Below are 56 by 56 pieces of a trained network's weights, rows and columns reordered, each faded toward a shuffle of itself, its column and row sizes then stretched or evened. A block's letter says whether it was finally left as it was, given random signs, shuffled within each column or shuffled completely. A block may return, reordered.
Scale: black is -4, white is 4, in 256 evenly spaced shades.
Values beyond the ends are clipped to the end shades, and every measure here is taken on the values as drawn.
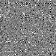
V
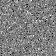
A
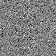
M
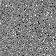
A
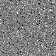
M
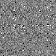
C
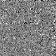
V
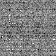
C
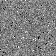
A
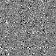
V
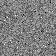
A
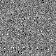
V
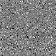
C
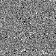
V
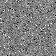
A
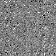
V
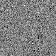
M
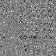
C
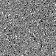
M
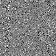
M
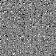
V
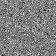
A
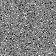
A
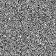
M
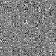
C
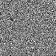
V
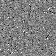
A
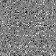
C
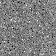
A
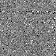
V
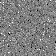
A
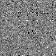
V
